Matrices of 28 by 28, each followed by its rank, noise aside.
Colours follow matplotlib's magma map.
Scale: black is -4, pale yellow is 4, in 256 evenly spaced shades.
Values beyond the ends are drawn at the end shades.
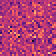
five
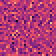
eight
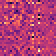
five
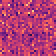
eight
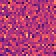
seven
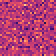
seven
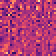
five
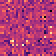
six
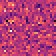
six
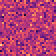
eight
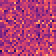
six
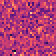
eight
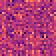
five
